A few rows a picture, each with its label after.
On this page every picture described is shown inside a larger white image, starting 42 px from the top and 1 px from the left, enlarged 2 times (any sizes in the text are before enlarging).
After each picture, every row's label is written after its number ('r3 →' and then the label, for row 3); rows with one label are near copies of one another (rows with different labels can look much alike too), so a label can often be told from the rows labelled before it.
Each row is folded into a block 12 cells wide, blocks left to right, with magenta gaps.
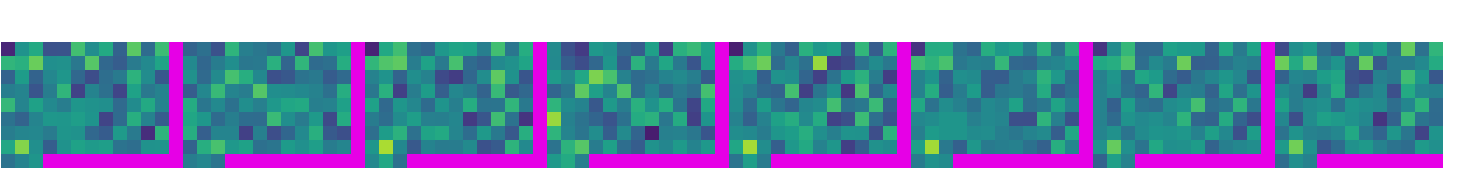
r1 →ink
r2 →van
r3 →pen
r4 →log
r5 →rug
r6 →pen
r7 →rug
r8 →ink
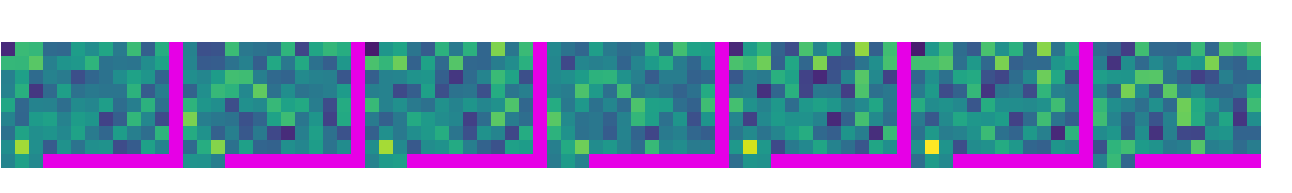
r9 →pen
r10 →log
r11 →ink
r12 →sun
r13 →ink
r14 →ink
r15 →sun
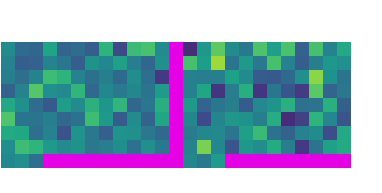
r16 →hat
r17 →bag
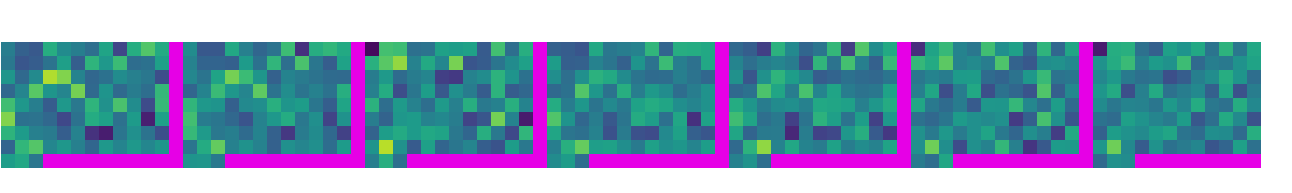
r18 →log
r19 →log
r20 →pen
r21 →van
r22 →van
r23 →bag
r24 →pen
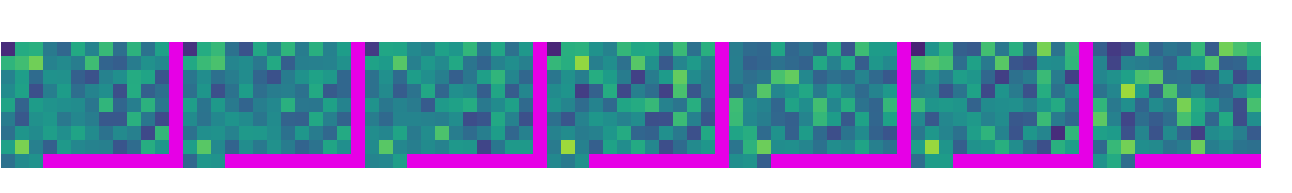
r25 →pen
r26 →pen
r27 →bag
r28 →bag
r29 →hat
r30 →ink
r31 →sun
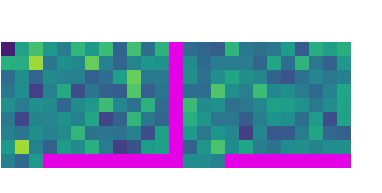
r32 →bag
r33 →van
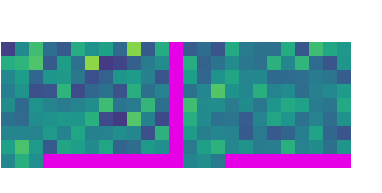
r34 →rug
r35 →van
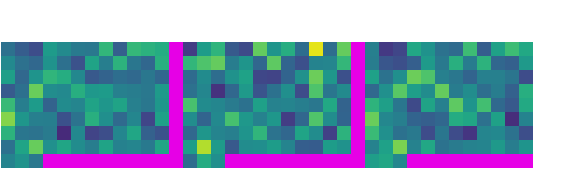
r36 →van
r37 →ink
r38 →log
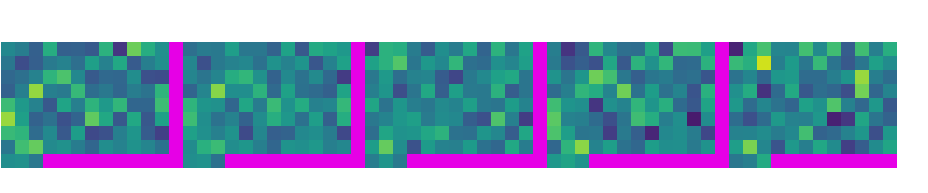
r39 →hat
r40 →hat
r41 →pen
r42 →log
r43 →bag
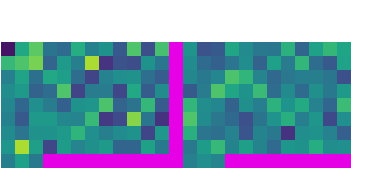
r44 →rug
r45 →log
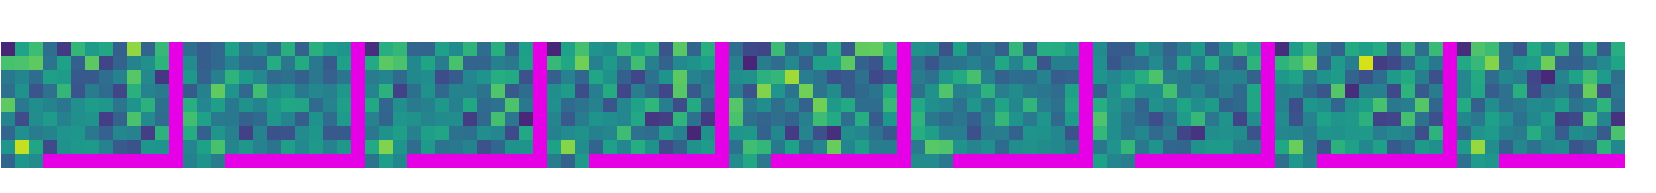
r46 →ink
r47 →van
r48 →pen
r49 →bag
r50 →sun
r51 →hat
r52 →log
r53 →rug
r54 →pen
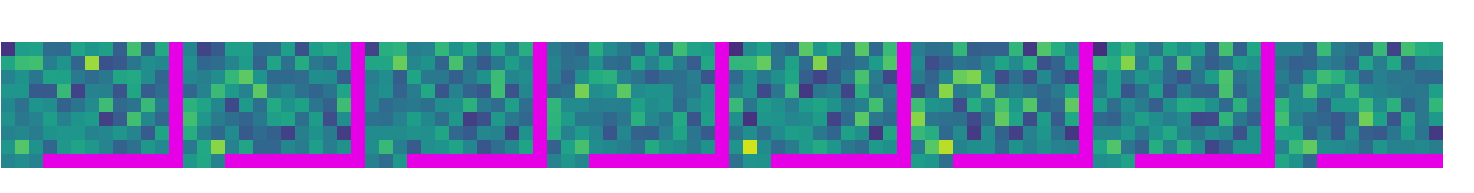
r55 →rug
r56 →log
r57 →bag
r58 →van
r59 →ink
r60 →hat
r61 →bag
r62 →hat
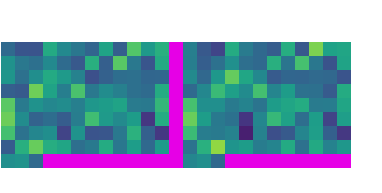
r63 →van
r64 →van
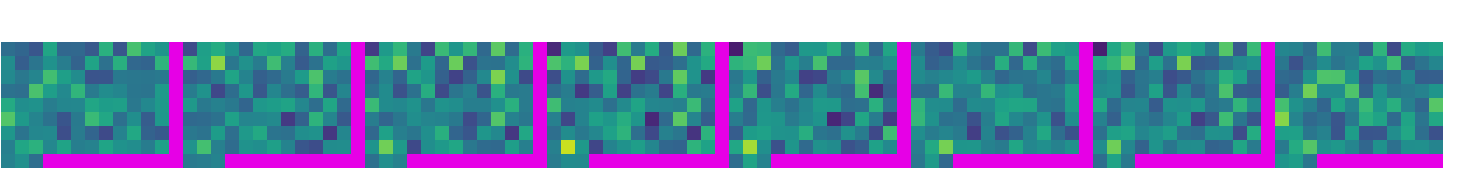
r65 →van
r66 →bag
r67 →ink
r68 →ink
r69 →pen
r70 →van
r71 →pen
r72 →hat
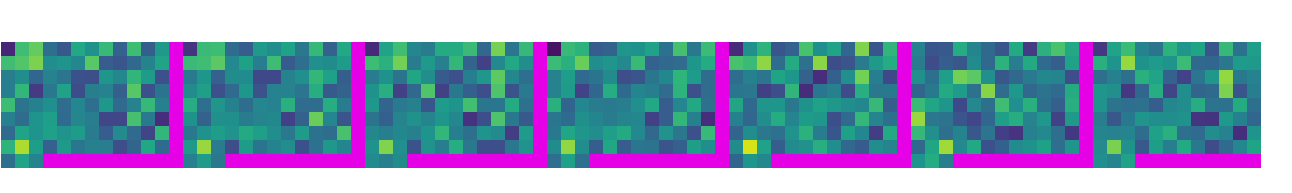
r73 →pen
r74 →pen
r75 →bag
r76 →pen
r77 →ink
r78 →log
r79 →bag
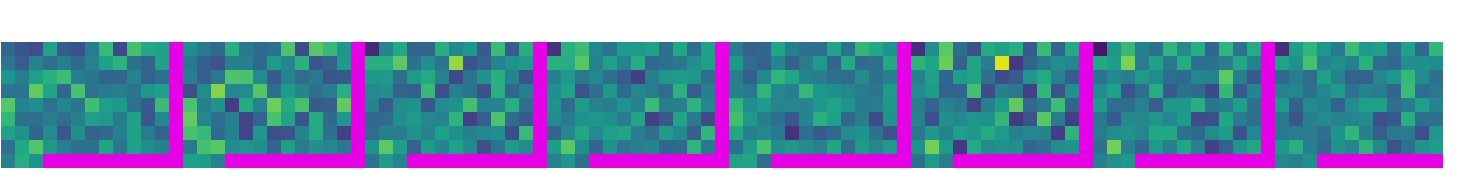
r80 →sun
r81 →hat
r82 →rug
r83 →pen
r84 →van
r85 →rug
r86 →bag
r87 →bag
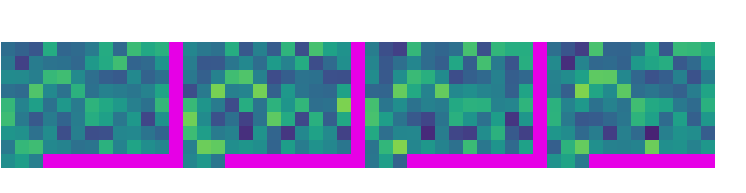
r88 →sun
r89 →hat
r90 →van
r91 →sun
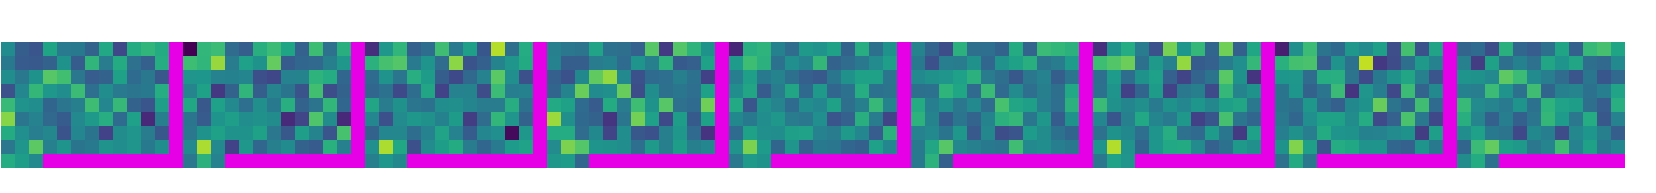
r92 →log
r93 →pen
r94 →ink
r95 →hat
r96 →pen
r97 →sun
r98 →ink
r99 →rug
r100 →sun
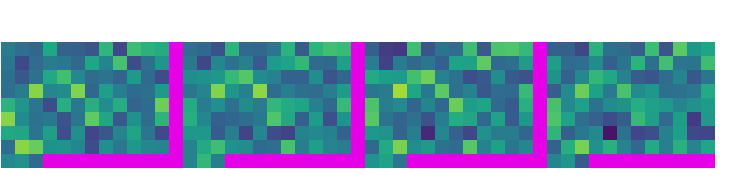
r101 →hat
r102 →sun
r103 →sun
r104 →van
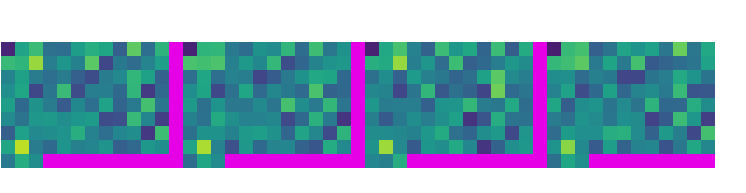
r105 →pen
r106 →pen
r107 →bag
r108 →pen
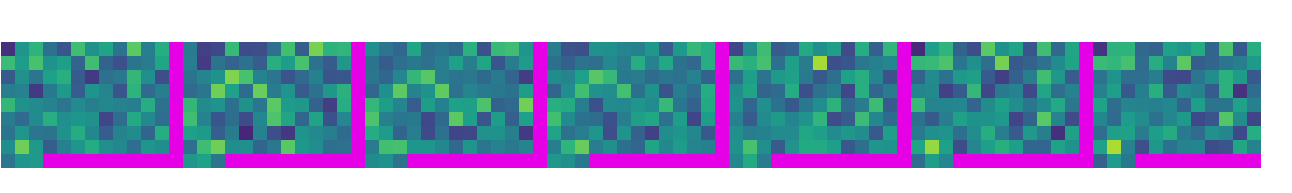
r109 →ink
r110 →sun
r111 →hat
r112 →log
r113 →rug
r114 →ink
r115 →pen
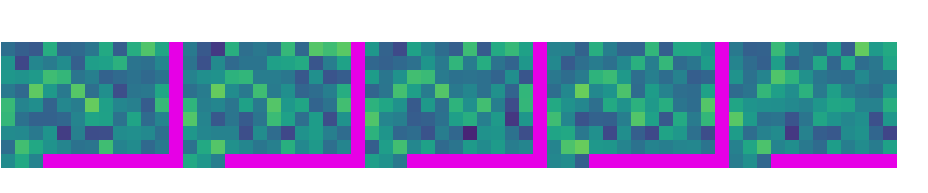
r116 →sun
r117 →sun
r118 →log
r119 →hat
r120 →van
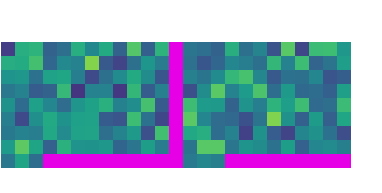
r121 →rug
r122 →hat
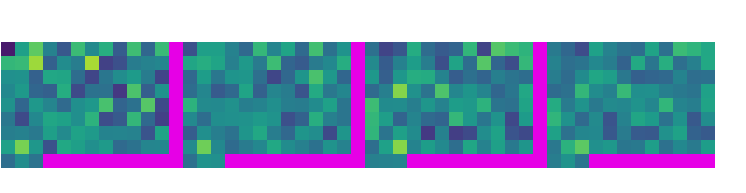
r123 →rug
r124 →ink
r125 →van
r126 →van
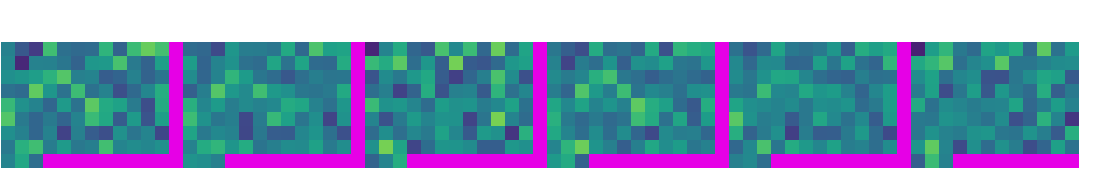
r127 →sun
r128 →van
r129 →ink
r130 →sun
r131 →van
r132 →pen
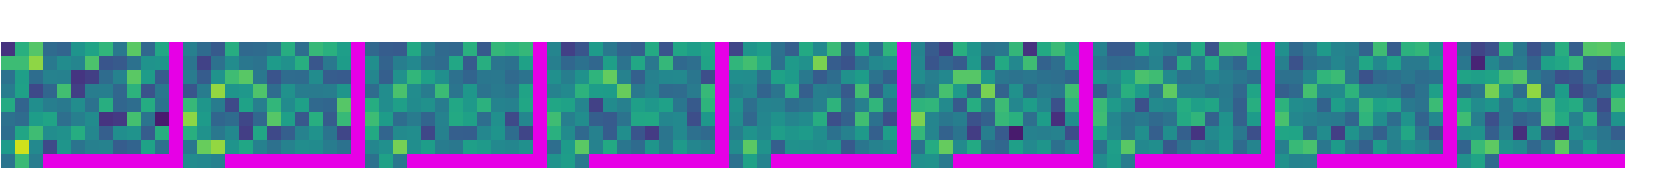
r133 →pen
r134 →hat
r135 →van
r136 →log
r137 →rug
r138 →log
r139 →log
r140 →hat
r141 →sun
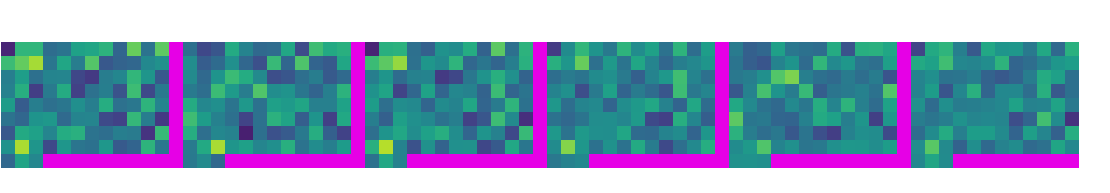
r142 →pen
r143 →van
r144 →pen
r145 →bag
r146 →log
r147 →pen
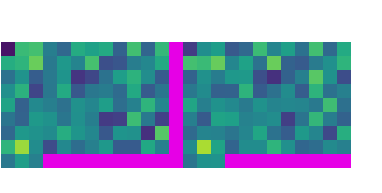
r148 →pen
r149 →ink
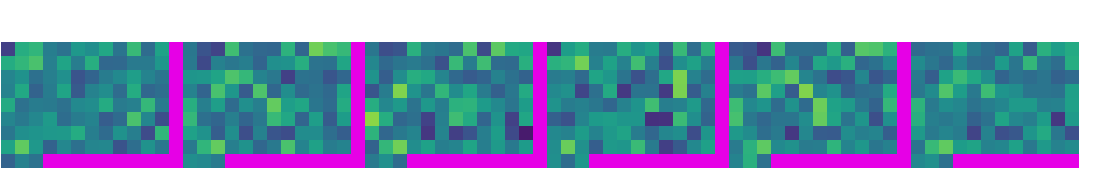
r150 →pen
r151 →sun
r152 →van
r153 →bag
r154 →sun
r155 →van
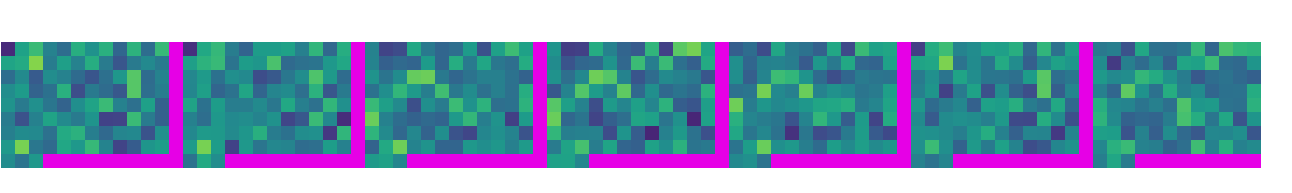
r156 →bag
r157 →pen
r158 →log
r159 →log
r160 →van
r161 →bag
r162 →sun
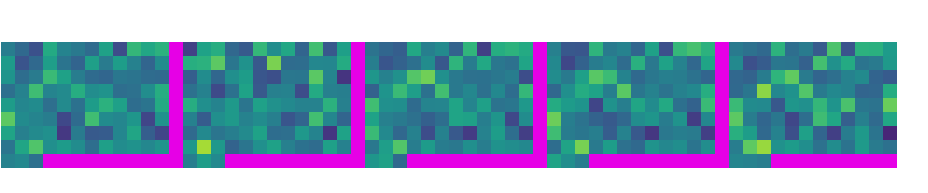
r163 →van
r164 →ink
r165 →log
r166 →log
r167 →hat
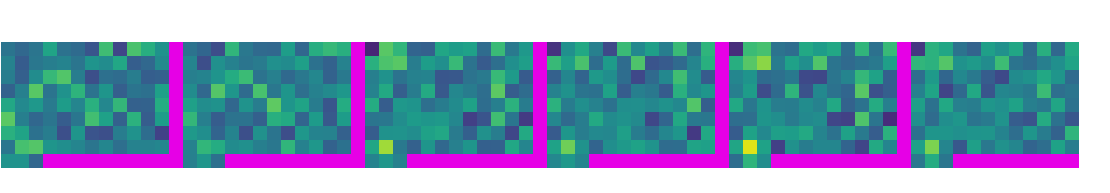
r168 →hat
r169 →sun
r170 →pen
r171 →ink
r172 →pen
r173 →pen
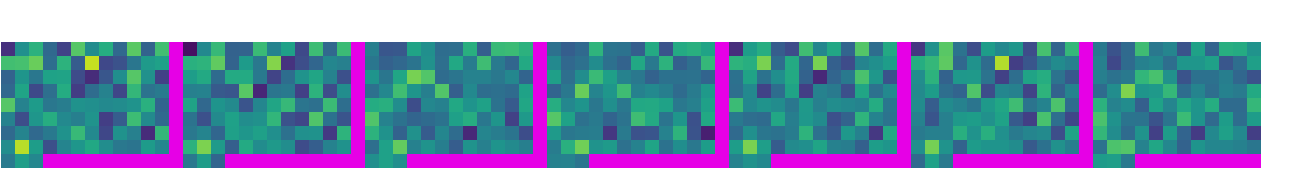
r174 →ink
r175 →rug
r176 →log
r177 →van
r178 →ink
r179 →rug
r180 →hat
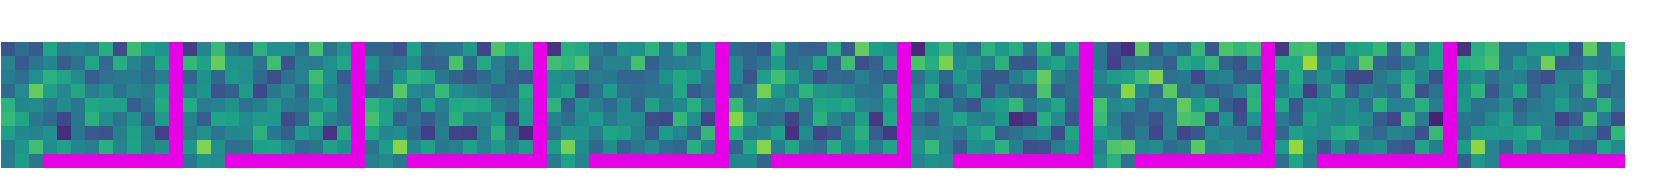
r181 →van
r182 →ink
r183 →van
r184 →pen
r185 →van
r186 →bag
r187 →sun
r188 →pen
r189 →pen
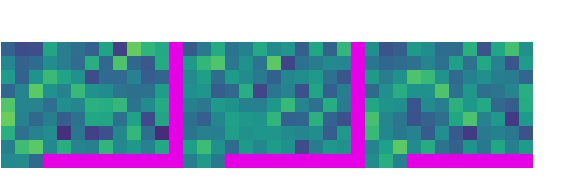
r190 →van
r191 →rug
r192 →log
